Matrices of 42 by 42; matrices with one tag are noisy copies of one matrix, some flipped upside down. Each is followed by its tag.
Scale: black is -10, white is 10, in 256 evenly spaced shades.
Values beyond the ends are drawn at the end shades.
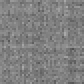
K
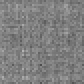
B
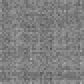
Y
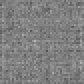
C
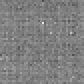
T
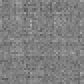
Y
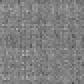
B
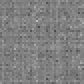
C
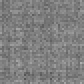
Y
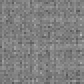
C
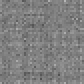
Y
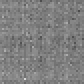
B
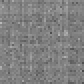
K
